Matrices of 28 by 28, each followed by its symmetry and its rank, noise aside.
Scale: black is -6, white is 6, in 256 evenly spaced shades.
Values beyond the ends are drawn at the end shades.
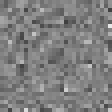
symmetric, rank five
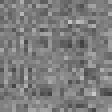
no symmetry, rank four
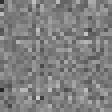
no symmetry, rank five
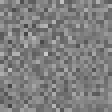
no symmetry, rank six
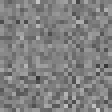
no symmetry, rank five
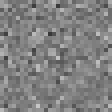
symmetric, rank five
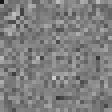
symmetric, rank six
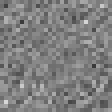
symmetric, rank six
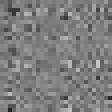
no symmetry, rank four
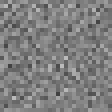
no symmetry, rank six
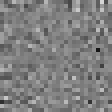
antisymmetric, rank four
